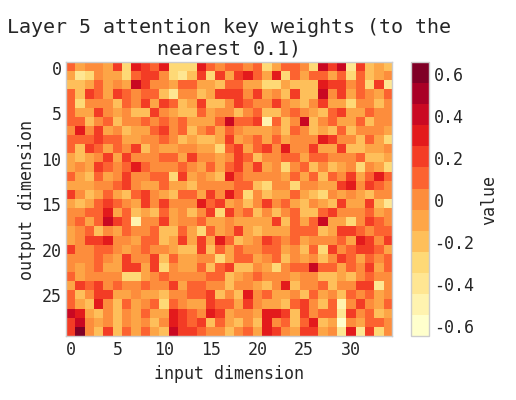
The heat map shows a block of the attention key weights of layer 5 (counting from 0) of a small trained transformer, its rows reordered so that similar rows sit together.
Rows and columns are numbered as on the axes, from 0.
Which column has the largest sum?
3
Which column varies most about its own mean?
29
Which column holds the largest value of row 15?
14
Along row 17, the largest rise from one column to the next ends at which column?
8
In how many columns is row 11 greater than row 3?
11
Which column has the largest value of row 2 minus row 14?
27
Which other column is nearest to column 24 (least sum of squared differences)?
9
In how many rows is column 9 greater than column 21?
18
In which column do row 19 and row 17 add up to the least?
7
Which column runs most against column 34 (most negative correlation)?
10
